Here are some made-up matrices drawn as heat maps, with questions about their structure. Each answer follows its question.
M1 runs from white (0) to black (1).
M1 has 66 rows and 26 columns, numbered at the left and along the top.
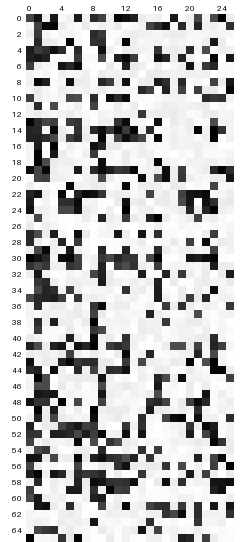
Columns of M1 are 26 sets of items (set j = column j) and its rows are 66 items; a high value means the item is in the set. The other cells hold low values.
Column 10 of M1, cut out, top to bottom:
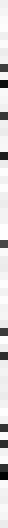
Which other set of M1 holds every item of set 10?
23
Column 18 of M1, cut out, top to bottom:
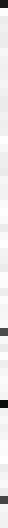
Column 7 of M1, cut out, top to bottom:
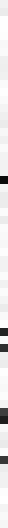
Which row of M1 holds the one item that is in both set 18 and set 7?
41
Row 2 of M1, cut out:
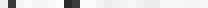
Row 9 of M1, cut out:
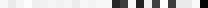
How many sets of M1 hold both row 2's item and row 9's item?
0
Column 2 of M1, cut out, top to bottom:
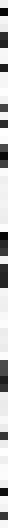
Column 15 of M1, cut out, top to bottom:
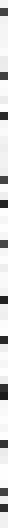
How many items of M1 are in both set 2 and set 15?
4
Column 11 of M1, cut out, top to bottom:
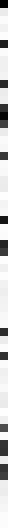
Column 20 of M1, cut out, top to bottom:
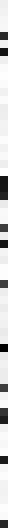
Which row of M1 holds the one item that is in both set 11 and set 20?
30
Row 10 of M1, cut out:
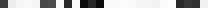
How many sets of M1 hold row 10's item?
10
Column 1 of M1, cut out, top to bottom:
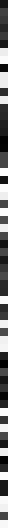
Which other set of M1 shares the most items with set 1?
9
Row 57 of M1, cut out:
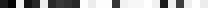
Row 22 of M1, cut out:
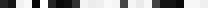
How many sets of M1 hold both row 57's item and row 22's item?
9
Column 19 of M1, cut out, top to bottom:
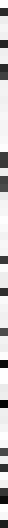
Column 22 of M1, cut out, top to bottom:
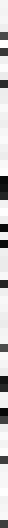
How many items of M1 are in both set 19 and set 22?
3
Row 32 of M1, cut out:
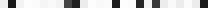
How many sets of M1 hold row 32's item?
7
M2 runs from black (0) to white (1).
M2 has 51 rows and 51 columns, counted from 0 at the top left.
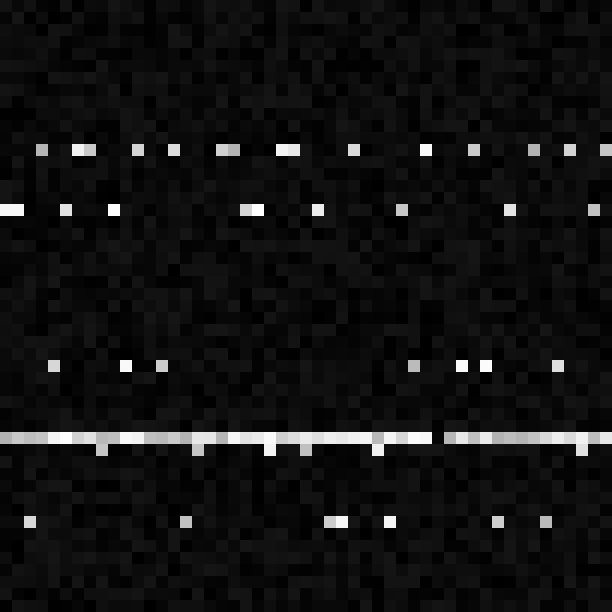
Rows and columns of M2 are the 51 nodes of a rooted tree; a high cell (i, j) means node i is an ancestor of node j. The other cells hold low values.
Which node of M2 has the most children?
12
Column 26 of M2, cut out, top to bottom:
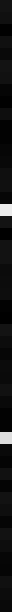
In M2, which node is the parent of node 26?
17
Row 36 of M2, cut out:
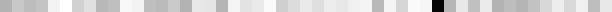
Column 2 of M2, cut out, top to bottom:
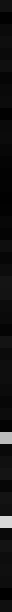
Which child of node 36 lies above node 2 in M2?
43
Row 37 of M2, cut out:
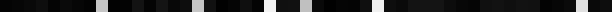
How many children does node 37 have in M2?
6
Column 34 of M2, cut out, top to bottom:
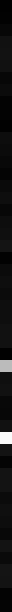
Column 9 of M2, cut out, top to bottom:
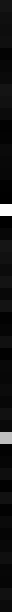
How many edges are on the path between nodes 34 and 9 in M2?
4
